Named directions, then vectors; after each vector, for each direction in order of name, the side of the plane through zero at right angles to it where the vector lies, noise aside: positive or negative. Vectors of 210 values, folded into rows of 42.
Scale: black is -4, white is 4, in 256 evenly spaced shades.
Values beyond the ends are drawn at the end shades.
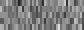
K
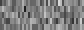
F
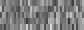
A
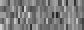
negative, negative, positive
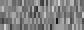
negative, positive, positive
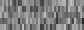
negative, positive, positive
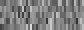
positive, positive, negative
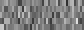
negative, negative, positive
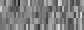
positive, positive, positive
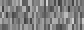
positive, negative, negative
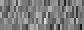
negative, negative, negative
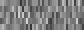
negative, negative, positive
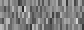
negative, negative, positive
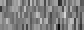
negative, negative, negative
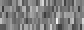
positive, negative, negative
